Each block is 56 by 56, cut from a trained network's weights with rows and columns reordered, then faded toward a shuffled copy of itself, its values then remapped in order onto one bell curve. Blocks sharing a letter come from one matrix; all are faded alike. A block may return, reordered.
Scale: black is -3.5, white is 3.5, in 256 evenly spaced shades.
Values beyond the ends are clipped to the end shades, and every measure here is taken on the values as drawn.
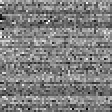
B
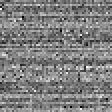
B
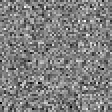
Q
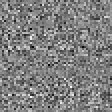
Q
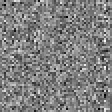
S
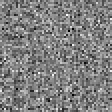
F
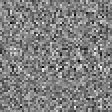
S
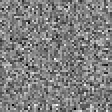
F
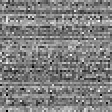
B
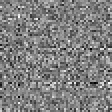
Q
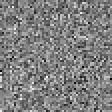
S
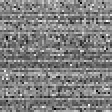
B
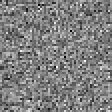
S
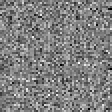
F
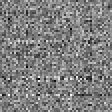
S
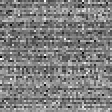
B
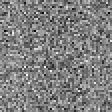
F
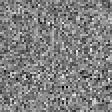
F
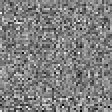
Q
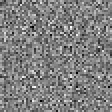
S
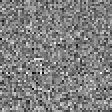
F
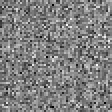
F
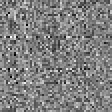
S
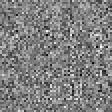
S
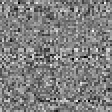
Q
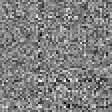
S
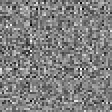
Q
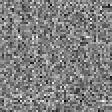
F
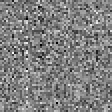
S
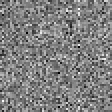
S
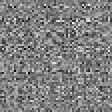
Q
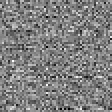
Q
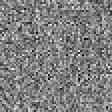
F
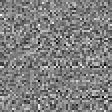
Q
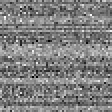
B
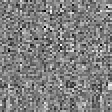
S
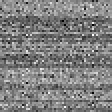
B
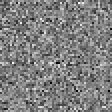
F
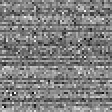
B
